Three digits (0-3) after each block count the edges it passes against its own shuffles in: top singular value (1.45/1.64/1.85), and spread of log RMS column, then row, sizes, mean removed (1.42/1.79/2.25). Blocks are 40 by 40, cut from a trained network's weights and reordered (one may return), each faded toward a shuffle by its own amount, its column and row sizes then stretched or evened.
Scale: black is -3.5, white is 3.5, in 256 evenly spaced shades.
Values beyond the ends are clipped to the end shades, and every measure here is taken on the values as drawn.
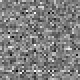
0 1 1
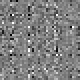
1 3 2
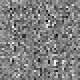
0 2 0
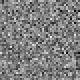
0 0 1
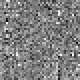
1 2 0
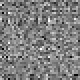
2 0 2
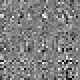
3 3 2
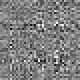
2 3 1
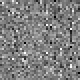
0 2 0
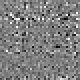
2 1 3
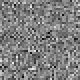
1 0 0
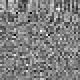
3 0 1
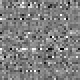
1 0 3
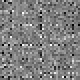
2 2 2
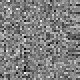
2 1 0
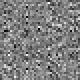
1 3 0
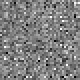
0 1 1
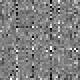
2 3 1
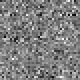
0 0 3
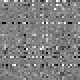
1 2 3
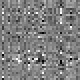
3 3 2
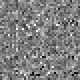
0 0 1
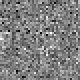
1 1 1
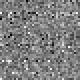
0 0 2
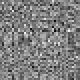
3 1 0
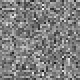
1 1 0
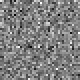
1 1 2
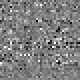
0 1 3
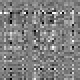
3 3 3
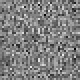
2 1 0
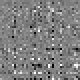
1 3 3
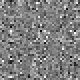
2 2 2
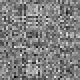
3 2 1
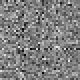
0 1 0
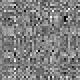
3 2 2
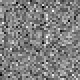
1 0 0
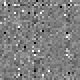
0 2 0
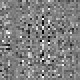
1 3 2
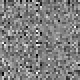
1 3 1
